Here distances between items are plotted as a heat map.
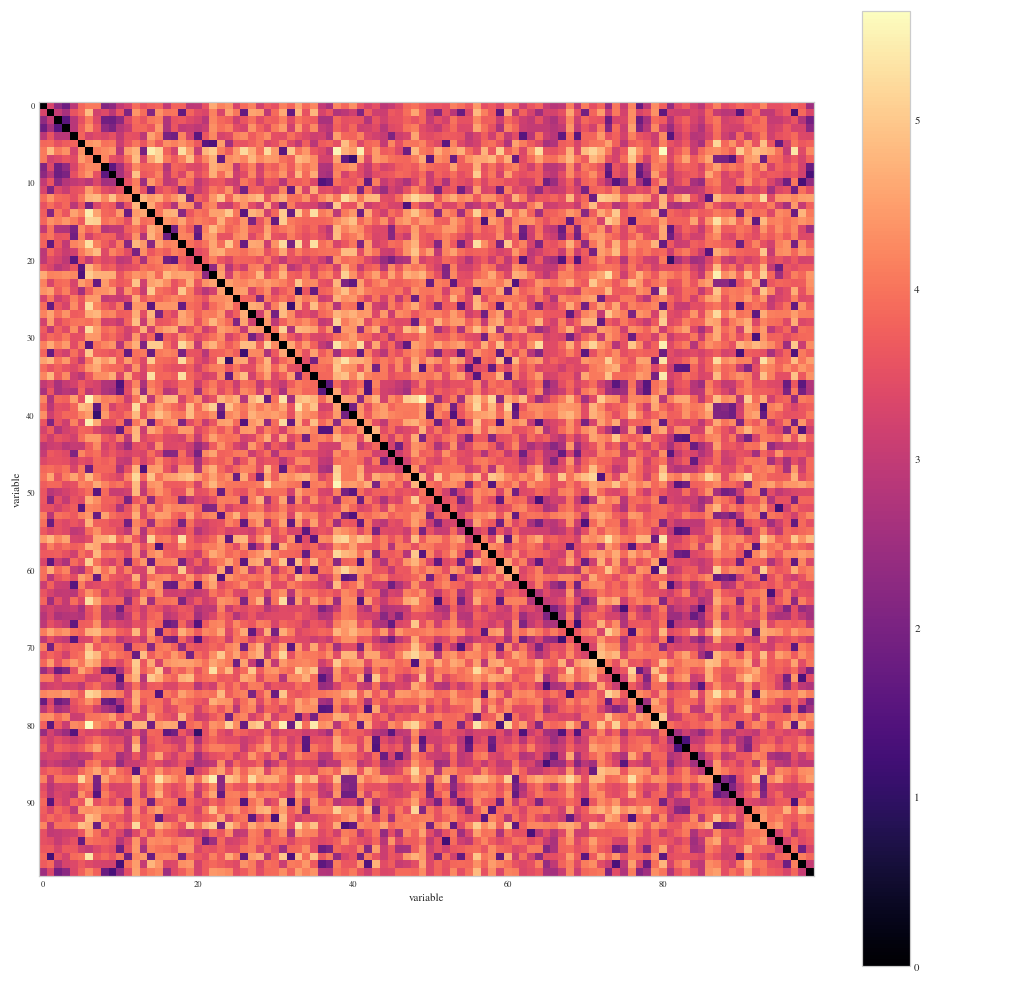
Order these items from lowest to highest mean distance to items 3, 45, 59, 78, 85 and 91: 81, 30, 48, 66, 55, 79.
81, 66, 55, 30, 79, 48
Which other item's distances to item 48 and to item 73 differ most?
72
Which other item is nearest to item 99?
9
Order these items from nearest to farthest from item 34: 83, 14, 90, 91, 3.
83, 91, 90, 3, 14
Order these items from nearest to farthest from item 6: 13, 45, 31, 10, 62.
31, 13, 10, 62, 45
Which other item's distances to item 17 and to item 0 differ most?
77
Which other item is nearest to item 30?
92
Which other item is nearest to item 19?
86
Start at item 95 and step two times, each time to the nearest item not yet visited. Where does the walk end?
5
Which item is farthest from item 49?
38
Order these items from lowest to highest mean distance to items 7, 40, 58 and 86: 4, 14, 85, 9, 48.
4, 85, 9, 14, 48
